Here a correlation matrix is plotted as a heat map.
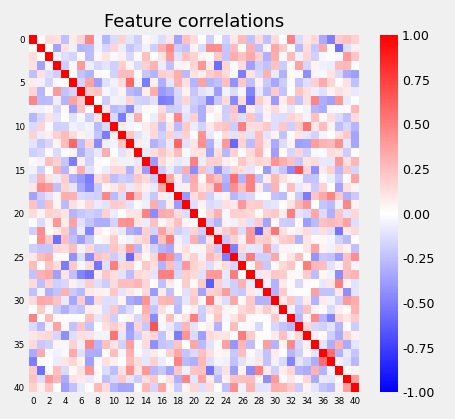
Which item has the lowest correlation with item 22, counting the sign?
28
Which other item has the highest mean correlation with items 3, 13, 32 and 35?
20
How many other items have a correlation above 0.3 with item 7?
4
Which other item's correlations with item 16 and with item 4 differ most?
40
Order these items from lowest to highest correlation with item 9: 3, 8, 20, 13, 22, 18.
3, 22, 8, 20, 13, 18
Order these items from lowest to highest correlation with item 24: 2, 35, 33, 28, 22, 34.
2, 28, 33, 34, 22, 35
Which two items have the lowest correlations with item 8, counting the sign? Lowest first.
26, 12
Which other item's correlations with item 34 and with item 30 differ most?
10
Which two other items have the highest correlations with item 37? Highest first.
36, 18
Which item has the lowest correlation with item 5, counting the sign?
14
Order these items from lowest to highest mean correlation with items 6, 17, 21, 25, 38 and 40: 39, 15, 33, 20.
33, 15, 20, 39
